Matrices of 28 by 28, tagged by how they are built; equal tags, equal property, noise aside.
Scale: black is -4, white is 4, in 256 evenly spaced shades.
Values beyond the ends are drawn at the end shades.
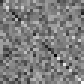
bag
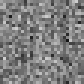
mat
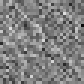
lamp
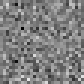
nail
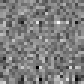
nail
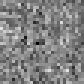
mat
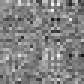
nail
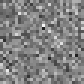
lamp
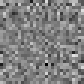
nail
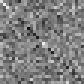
bag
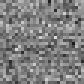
mat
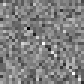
bag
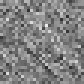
lamp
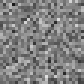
mat
